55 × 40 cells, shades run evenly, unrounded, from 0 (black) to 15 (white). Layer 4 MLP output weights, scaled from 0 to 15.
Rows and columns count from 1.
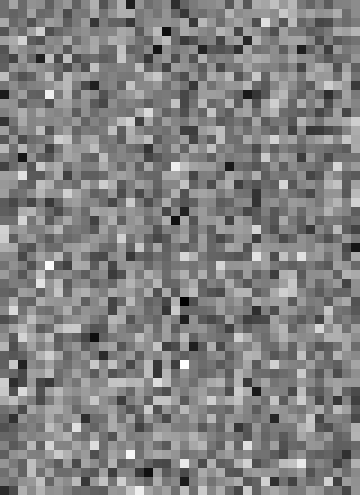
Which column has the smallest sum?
36
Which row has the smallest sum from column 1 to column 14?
23
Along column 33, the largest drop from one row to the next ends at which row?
34
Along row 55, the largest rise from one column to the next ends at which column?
28
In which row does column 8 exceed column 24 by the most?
16
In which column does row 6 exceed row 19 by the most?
14
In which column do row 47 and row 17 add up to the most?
24
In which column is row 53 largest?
4
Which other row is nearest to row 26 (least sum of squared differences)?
20
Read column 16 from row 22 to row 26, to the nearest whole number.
4 7 8 9 8
